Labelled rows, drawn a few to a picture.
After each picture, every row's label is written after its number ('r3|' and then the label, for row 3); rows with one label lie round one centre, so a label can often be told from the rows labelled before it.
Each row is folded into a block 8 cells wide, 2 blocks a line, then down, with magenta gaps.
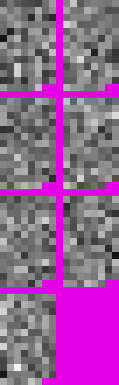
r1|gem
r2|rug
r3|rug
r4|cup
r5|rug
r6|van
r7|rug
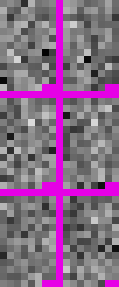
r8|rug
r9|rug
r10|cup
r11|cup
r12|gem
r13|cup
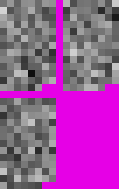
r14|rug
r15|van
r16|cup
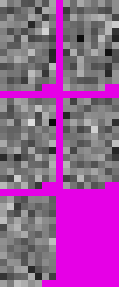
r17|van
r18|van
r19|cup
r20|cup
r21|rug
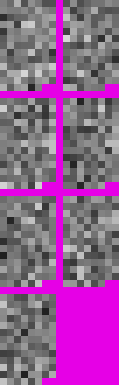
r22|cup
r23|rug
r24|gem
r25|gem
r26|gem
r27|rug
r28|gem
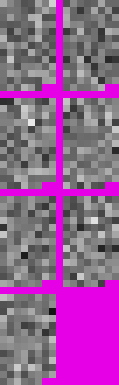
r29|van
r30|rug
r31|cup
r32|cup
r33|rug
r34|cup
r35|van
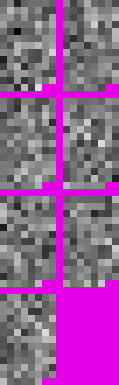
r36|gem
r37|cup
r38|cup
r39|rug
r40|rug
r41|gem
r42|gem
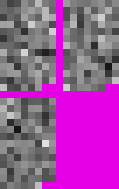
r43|cup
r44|van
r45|gem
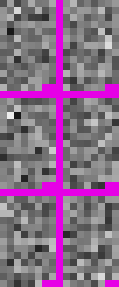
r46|gem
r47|gem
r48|gem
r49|cup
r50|gem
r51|gem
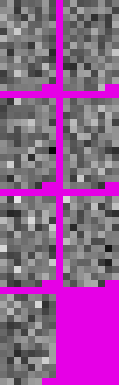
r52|rug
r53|gem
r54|cup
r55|cup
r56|cup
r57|van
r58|gem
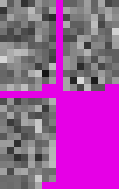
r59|van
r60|cup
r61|gem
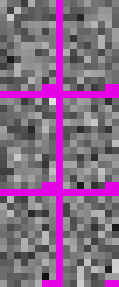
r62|gem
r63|cup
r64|van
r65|cup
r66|gem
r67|van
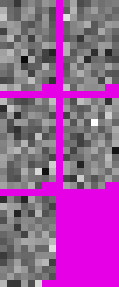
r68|rug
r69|rug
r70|van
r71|cup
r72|gem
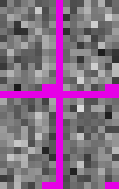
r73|gem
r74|cup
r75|van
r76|gem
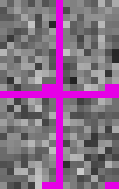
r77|cup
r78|van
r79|gem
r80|rug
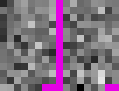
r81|cup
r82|gem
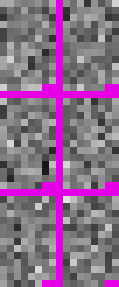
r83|van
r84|van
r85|van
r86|cup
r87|gem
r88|van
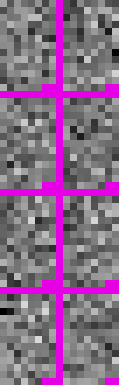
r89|van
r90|cup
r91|gem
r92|van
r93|cup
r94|cup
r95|cup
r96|van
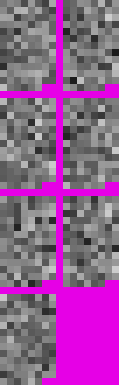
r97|gem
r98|cup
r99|van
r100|gem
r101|cup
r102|cup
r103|van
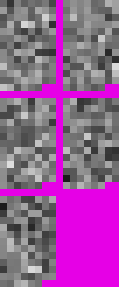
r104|cup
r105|van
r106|cup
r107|rug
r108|van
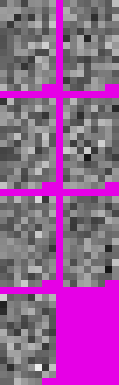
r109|gem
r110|gem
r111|gem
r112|rug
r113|van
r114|van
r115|van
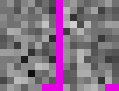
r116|rug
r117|rug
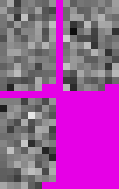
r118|gem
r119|van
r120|van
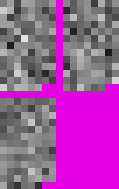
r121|rug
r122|van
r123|cup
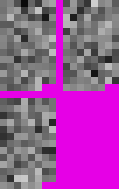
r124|gem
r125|rug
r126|cup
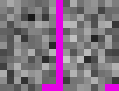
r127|gem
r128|rug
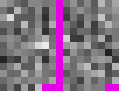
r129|gem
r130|van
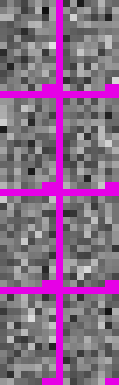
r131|gem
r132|gem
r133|rug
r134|gem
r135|van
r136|cup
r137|cup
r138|gem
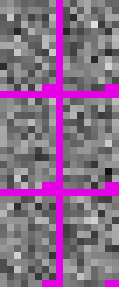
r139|gem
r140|cup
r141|gem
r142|gem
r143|rug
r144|cup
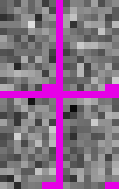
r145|cup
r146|gem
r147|cup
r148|cup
